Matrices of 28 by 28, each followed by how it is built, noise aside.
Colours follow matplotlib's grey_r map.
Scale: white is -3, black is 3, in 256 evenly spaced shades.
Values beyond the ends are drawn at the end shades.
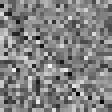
lower triangular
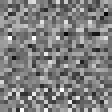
repeating columns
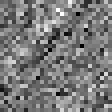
Hankel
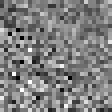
lower triangular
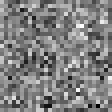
blocks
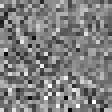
lower triangular
